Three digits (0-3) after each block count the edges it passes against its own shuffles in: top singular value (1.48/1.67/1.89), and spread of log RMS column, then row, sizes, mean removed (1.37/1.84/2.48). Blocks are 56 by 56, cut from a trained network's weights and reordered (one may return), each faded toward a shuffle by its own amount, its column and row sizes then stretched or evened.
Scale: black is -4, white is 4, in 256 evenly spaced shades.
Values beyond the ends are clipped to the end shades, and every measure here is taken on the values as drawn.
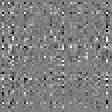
3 3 3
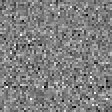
0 0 1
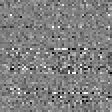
2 1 3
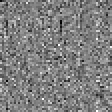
1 2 0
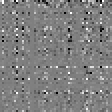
1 3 3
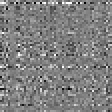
3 2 3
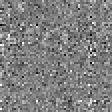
0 2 2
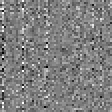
2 3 0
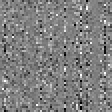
0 3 0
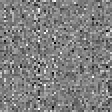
2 2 0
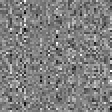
3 3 0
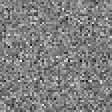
1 0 1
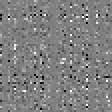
0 3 2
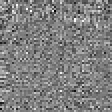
2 2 2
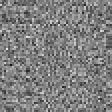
3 0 0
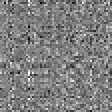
3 2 2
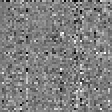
1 3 2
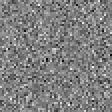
0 0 0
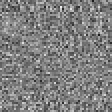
3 0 1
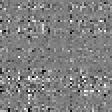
1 2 3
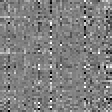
3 3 2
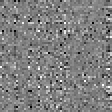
1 2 2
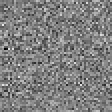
2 0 1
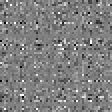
0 3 3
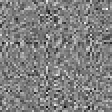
3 2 1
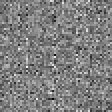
1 2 0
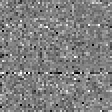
1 1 2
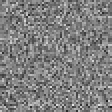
3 0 1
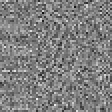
2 1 0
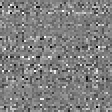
1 1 3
